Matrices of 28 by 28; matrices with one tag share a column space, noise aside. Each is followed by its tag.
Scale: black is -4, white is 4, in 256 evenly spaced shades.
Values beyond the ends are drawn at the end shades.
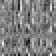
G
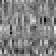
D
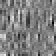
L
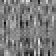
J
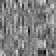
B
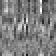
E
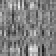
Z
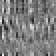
E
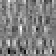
D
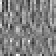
G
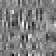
L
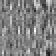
B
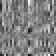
G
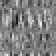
L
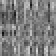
Z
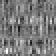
D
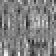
J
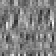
L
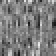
J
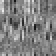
E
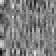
B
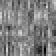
Z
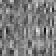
B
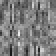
Z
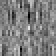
Z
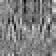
E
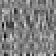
L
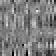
J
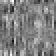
J
